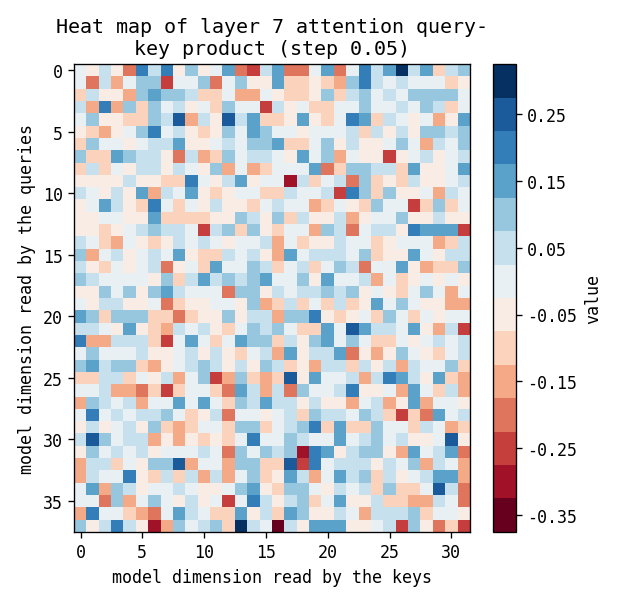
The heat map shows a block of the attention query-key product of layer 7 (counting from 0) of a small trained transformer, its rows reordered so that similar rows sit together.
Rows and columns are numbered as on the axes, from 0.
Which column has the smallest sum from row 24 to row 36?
12
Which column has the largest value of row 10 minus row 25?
23
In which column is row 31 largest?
19
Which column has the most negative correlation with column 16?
17
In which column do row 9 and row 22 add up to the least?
7
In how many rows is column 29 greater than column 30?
15
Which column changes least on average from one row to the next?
9
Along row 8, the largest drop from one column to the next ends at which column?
20
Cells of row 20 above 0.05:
10
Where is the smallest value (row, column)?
37, 16
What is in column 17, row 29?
0.05
